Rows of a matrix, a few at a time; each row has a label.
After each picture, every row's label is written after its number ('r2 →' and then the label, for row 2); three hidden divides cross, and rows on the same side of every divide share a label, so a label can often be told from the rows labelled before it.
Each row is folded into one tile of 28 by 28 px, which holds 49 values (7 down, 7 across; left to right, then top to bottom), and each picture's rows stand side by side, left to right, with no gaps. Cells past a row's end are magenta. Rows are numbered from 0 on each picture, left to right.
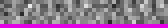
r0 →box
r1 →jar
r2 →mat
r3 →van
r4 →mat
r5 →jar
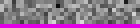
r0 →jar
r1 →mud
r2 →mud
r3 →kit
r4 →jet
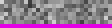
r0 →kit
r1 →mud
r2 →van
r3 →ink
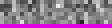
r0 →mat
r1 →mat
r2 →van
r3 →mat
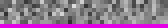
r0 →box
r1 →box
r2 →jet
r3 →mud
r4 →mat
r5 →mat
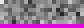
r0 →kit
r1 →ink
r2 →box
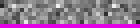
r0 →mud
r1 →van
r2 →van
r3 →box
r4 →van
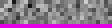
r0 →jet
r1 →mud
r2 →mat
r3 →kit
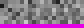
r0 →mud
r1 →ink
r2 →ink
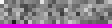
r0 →kit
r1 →box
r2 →box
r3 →jet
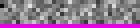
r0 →mud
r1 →van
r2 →box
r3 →jet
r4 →van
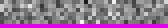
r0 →jar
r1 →jar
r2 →mud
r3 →ink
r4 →kit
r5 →jet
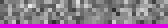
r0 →ink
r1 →van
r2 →jar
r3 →van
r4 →box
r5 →jet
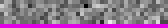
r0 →jar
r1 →mud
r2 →box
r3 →mud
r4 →box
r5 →van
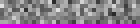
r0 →van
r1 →ink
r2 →jet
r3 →jet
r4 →jar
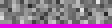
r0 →mat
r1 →mud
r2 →ink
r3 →box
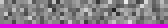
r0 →kit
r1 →kit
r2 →ink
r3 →jet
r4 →box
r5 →jar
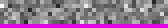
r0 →van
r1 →box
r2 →mud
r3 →van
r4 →mat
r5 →jet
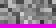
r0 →mud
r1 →kit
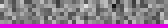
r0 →jar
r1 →ink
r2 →mud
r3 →jar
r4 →mat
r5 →mud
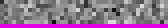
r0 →ink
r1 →van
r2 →kit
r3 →mud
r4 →box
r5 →jar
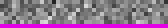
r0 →mat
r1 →box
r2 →van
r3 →van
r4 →mud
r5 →box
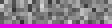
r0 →jar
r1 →mat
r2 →ink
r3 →mud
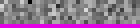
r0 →jar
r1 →ink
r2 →mat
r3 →jet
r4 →mat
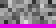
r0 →mud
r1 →mat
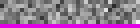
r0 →mud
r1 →mud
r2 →mat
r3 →kit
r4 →mud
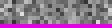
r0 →jet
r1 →mat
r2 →box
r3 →ink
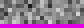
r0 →box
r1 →mat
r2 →jet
